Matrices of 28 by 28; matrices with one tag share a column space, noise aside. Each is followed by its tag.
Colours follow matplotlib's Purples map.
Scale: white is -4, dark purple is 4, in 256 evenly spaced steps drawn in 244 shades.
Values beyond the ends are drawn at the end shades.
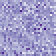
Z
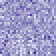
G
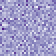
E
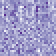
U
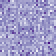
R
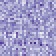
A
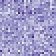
R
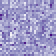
A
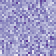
G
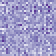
Z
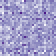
R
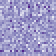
U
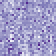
G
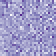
R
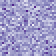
E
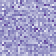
E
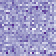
Z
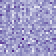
U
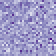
U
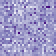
U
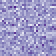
E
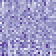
G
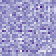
U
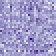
U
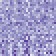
G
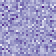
E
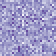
E
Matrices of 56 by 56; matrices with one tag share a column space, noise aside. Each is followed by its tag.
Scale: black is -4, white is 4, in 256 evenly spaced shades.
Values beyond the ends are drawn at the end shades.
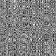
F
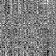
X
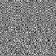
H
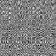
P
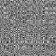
P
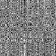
F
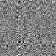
P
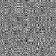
H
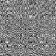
P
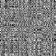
F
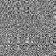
P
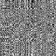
F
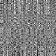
X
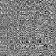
P
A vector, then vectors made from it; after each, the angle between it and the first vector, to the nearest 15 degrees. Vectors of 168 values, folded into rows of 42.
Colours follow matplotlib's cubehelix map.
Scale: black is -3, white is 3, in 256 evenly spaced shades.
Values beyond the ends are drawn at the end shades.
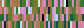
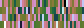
135 degrees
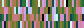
15 degrees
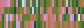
105 degrees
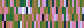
30 degrees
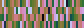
15 degrees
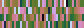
15 degrees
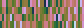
90 degrees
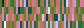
150 degrees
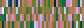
105 degrees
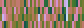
75 degrees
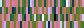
135 degrees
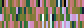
135 degrees
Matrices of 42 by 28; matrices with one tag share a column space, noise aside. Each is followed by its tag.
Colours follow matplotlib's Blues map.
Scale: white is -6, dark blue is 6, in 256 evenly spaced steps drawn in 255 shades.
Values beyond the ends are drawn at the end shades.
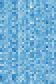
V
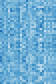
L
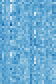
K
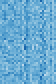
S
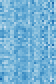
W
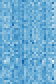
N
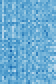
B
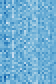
V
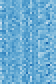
V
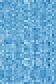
N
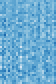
B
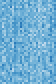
L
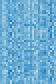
B
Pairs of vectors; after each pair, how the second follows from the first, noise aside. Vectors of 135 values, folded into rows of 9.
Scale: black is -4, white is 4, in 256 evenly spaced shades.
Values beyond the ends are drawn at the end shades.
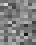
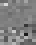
partly zeroed.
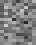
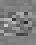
partly zeroed.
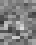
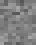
wrapped around, negated, shrunk.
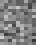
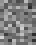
copied.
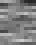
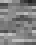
copied.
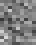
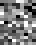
reversed, negated, scaled up.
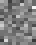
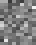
copied.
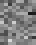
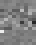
reversed, negated, partly zeroed.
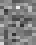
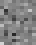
partly zeroed.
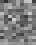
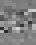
wrapped around, negated, partly zeroed.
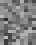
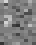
wrapped around, negated, partly zeroed.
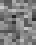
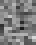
reversed.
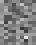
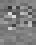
reversed, negated, partly zeroed.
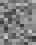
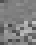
reversed, negated, partly zeroed.
